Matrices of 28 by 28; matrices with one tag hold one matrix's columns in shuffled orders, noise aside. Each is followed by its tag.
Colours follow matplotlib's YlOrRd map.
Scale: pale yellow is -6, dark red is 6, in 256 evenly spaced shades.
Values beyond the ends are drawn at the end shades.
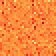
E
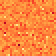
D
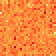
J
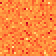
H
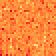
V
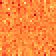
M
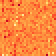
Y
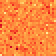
J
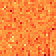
V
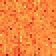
V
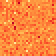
E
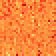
Y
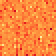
V
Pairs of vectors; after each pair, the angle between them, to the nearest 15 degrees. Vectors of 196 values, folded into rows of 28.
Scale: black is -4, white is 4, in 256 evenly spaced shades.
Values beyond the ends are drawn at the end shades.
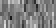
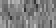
30 degrees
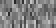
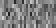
30 degrees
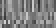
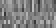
30 degrees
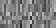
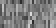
45 degrees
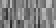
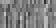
75 degrees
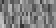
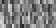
15 degrees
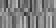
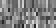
105 degrees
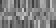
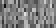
60 degrees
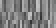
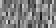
45 degrees
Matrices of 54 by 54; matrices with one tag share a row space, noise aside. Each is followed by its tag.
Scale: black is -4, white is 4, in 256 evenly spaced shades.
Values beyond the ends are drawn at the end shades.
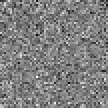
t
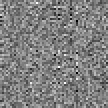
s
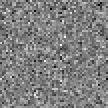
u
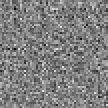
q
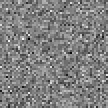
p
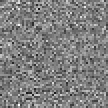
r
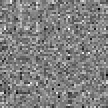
t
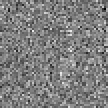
p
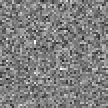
u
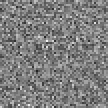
r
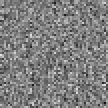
s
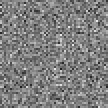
q
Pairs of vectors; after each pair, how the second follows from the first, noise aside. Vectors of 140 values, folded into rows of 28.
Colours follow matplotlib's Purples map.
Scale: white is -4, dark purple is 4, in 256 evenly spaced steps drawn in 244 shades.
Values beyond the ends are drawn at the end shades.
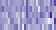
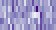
wrapped around.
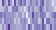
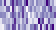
reversed, scaled up.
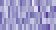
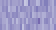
wrapped around, shrunk.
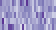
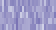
wrapped around, negated, shrunk.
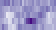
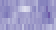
reversed, negated, shrunk.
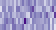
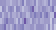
shrunk.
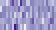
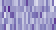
wrapped around, negated.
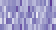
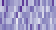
wrapped around, negated.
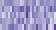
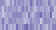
wrapped around, shrunk.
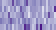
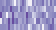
reversed, negated.
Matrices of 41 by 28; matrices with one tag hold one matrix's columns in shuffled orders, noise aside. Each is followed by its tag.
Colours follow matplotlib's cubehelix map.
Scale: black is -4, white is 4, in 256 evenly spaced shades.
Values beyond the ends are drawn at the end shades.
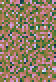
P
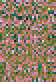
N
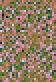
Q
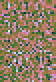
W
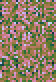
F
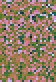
N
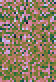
N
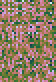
F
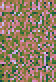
W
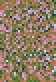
Q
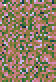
P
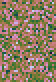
Q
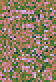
Q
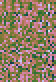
W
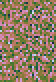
Q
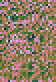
N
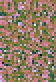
W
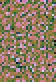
P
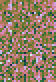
W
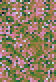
F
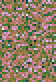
P
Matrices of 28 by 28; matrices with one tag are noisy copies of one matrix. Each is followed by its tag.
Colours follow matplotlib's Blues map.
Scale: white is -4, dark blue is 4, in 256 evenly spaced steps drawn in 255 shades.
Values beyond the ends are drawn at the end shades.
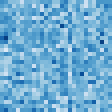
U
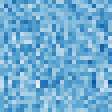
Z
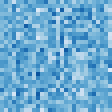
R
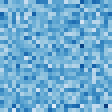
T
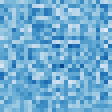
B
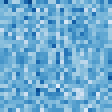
R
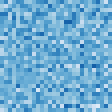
T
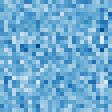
Z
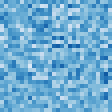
B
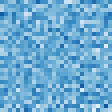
T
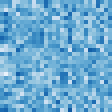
U
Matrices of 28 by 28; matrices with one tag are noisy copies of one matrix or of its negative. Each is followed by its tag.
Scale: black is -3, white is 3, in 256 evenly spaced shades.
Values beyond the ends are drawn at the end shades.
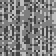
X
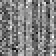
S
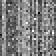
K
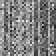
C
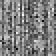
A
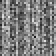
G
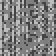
A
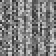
S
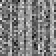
S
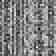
A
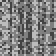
S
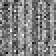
S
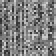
A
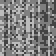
C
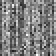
G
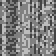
K
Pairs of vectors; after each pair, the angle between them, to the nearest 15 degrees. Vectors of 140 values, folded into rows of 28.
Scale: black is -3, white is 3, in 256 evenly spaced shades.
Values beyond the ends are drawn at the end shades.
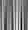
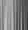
120 degrees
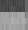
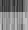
30 degrees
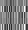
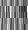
105 degrees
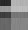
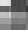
165 degrees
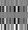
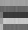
90 degrees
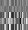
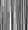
90 degrees
